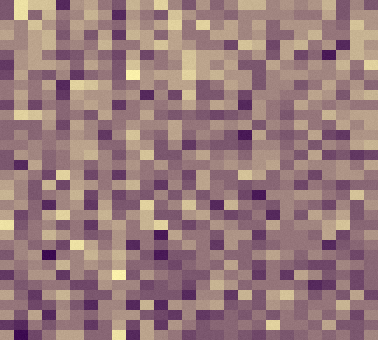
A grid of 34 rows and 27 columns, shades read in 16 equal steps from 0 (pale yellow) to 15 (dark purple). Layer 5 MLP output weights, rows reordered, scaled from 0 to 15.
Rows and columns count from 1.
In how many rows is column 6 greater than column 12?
8
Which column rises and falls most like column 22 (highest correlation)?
12
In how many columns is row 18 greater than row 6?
14
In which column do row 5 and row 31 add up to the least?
11
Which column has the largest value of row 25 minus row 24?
24
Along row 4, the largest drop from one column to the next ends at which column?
10
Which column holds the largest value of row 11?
18
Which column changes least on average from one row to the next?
21
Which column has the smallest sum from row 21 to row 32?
9
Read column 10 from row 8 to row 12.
0 8 6 8 8
